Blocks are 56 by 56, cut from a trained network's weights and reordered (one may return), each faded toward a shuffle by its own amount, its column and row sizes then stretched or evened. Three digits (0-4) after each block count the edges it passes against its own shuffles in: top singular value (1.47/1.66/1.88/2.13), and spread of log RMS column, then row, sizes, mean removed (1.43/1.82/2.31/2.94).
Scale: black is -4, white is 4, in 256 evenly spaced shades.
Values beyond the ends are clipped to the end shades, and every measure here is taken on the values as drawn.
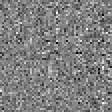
0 2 1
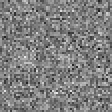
3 1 1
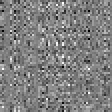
3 4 1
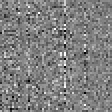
2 3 0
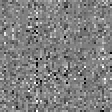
0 3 2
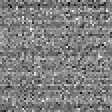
2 1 0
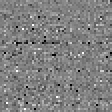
0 1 2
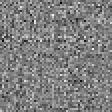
1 1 2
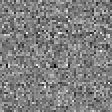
2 1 2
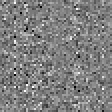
0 3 0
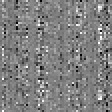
1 4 1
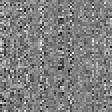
2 4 0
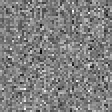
1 2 0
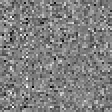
0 2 1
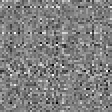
2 2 3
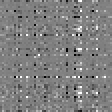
2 3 4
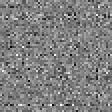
1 1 3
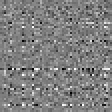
4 3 3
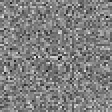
2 0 1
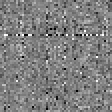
1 2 1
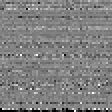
4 0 4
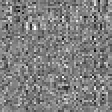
2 3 2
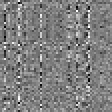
4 4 0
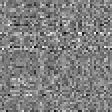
3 0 3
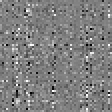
0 4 3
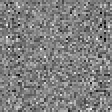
2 2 1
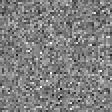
0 1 0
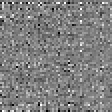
1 3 3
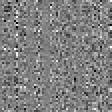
2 4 0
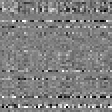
4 0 4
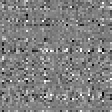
2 3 4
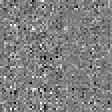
0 3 2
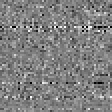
2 0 3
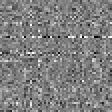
3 1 3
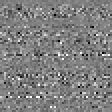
0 0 4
